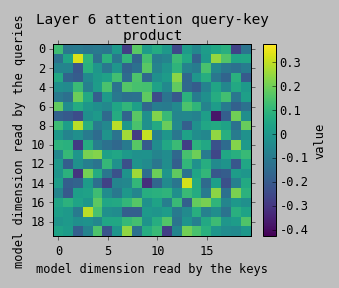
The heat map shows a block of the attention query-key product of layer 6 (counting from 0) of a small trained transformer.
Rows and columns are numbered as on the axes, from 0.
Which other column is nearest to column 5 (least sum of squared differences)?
17
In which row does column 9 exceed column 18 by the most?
9
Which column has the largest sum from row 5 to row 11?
3
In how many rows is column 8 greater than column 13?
9
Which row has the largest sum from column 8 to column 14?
13
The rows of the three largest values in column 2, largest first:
1, 8, 5
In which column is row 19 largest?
7
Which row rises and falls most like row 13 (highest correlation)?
10
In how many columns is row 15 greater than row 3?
13
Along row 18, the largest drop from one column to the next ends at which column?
12
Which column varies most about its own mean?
2
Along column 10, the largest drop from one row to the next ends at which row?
14
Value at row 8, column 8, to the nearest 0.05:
0.15
